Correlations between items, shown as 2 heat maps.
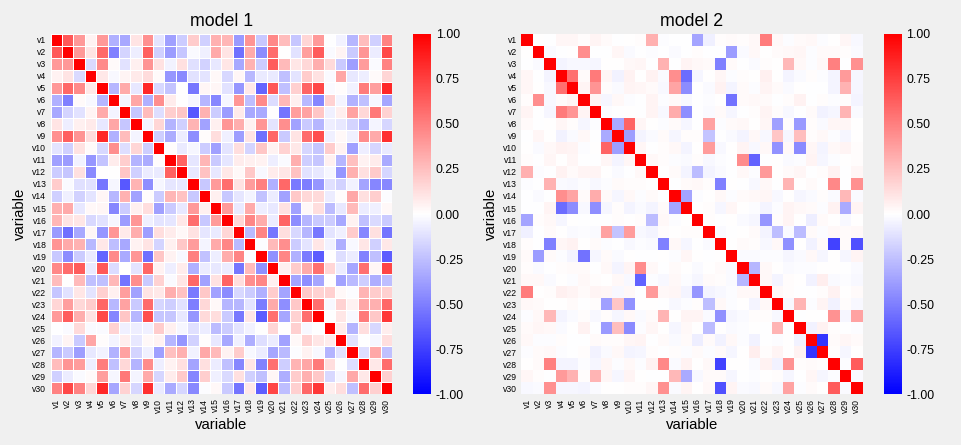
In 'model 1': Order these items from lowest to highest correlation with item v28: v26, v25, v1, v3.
v26, v25, v1, v3
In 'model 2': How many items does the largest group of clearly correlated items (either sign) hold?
6
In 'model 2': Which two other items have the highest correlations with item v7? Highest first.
v4, v5
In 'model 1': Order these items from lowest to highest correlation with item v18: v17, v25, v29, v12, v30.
v17, v29, v25, v30, v12
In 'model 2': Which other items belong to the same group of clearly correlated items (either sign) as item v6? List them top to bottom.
v2, v19
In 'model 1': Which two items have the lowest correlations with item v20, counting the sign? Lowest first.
v17, v19
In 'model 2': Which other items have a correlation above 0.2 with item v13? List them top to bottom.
v3, v24, v28, v30
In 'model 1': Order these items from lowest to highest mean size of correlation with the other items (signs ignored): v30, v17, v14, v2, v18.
v14, v18, v17, v2, v30
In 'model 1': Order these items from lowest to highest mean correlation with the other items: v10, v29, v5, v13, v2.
v13, v10, v29, v2, v5
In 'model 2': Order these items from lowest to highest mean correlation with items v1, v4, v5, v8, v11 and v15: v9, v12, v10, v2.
v9, v2, v12, v10
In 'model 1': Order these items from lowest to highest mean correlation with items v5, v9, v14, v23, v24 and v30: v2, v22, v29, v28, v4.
v4, v22, v29, v28, v2
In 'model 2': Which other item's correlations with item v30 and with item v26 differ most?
v27
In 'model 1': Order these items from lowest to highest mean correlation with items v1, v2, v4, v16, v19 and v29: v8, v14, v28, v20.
v14, v28, v20, v8
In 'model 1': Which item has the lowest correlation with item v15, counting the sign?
v6
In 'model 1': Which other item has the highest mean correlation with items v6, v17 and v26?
v19
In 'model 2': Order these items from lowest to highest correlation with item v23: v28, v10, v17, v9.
v10, v17, v28, v9
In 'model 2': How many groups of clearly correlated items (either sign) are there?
7
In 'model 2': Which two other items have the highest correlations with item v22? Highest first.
v1, v12
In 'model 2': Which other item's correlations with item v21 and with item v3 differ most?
v11
